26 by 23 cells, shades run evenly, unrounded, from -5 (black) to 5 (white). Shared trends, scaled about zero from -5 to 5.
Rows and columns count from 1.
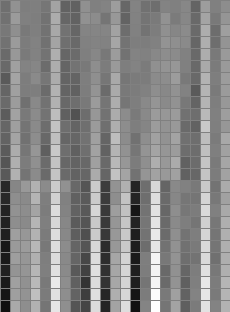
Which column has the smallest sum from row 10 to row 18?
1
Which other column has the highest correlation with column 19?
9
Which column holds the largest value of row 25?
16
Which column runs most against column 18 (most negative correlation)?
19
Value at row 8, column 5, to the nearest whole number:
-1
